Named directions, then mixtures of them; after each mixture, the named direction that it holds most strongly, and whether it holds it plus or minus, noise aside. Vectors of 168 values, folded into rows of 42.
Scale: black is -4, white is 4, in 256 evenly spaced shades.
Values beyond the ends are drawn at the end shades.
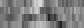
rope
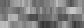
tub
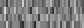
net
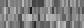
net, plus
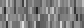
net, minus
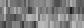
tub, minus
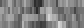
rope, minus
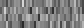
net, plus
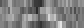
rope, minus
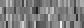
net, minus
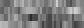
tub, plus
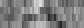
rope, plus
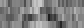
rope, plus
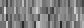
net, plus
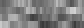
tub, plus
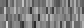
net, plus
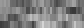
tub, minus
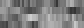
tub, minus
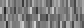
net, minus
